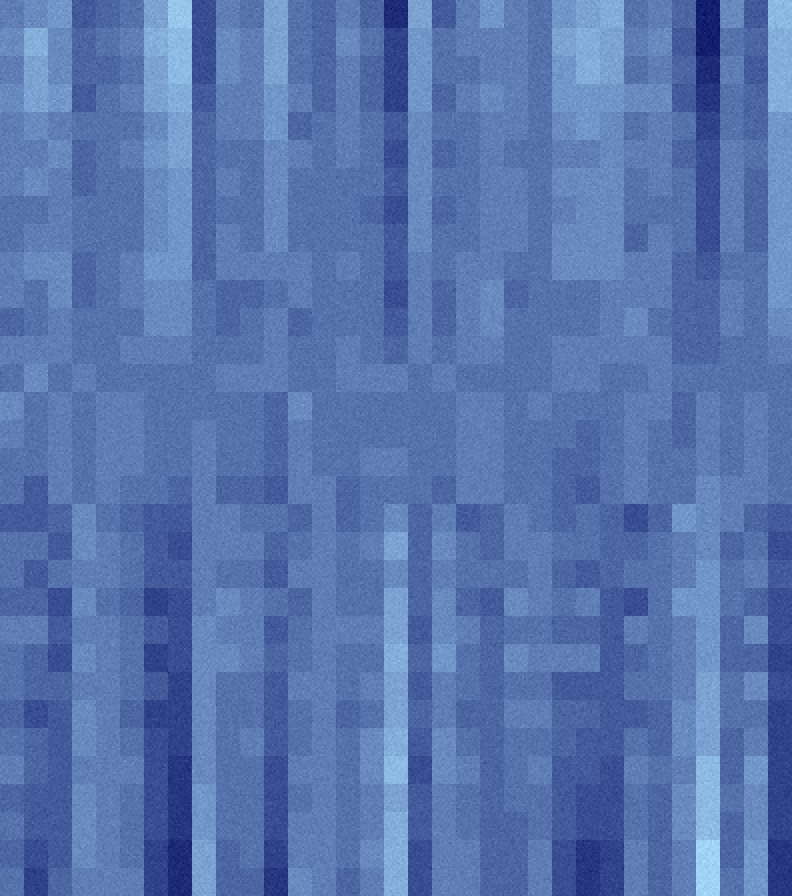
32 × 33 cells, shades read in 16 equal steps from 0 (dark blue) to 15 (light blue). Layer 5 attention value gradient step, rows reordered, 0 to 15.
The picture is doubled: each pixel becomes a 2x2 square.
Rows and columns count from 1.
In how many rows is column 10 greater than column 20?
11
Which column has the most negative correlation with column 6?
29
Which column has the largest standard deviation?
30
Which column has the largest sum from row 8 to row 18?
33
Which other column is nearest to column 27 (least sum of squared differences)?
20
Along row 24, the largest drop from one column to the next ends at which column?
18
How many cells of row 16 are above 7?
11
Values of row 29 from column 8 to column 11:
2 10 7 7
